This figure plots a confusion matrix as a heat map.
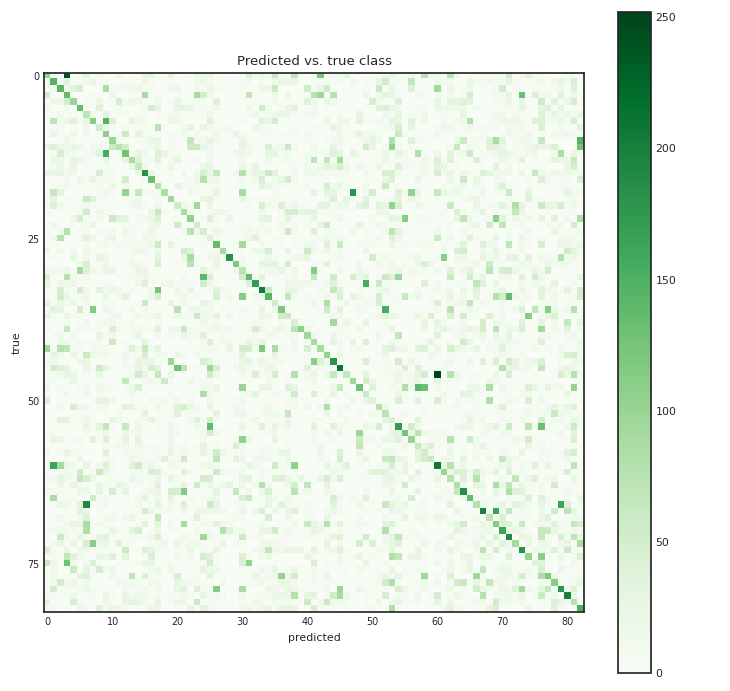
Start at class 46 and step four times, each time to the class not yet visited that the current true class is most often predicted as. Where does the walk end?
30
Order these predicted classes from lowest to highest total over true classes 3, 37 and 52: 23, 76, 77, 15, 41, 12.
12, 76, 77, 41, 15, 23
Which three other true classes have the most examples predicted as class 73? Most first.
3, 79, 69
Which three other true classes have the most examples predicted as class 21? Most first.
64, 69, 45
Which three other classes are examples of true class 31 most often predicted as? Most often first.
24, 54, 3
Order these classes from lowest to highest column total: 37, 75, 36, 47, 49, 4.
47, 75, 36, 4, 49, 37
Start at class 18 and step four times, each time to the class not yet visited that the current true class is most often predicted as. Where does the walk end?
54
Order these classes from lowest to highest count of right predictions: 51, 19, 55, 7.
51, 19, 7, 55
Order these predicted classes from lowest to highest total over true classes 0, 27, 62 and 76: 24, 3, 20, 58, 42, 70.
20, 70, 58, 24, 42, 3
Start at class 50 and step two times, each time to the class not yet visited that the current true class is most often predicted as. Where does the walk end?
17
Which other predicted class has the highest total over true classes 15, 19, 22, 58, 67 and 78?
69
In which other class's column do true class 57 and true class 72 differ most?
7
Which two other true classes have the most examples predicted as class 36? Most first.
77, 37
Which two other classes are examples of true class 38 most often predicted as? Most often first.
44, 80
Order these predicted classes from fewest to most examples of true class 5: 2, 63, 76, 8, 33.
2, 63, 76, 8, 33
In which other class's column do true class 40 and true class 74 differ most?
76
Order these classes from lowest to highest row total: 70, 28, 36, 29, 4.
29, 4, 28, 70, 36
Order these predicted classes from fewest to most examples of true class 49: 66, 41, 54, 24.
66, 54, 41, 24
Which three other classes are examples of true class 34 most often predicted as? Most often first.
71, 30, 69
